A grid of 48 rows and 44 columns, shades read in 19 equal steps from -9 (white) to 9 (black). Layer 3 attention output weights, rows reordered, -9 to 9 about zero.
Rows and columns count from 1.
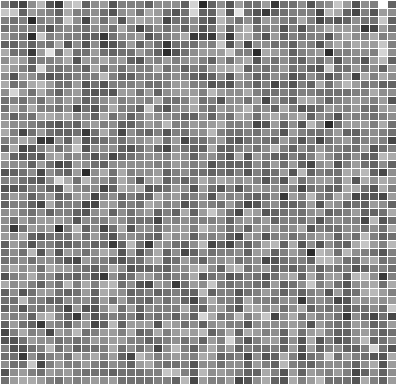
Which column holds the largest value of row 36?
20
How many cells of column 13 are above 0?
19
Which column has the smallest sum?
25
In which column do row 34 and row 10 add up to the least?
27
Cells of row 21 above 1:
13
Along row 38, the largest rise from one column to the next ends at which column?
34
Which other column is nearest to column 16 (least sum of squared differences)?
32
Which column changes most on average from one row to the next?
5
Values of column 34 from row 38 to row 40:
5 -3 1
